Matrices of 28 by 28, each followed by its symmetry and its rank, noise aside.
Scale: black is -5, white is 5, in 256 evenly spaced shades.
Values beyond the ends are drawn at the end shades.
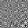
symmetric, rank two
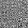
antisymmetric, rank four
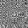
no symmetry, rank four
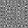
antisymmetric, rank two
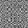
no symmetry, rank three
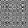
no symmetry, rank three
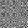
no symmetry, rank three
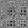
symmetric, rank two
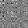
no symmetry, rank three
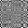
no symmetry, rank two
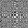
symmetric, rank two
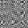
antisymmetric, rank two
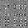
antisymmetric, rank two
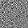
symmetric, rank four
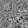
symmetric, rank four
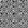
symmetric, rank two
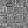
antisymmetric, rank four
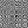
symmetric, rank two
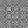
symmetric, rank two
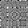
symmetric, rank two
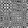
symmetric, rank two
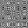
antisymmetric, rank two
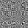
antisymmetric, rank four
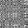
no symmetry, rank four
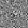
antisymmetric, rank four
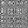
no symmetry, rank three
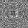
no symmetry, rank four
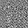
antisymmetric, rank four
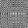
no symmetry, rank two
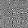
antisymmetric, rank two
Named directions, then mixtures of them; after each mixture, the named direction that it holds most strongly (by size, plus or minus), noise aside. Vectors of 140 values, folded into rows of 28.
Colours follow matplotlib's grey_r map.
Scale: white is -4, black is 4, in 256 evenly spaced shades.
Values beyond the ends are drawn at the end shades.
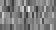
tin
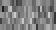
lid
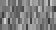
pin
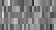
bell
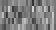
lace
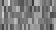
bell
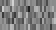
tin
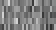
bell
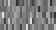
pin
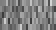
pin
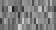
pin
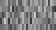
pin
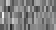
tin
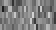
lid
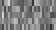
bell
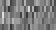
tin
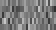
pin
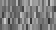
pin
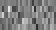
lace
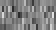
lace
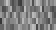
lid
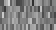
bell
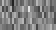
lid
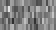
lace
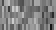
bell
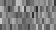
tin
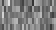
bell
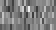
tin
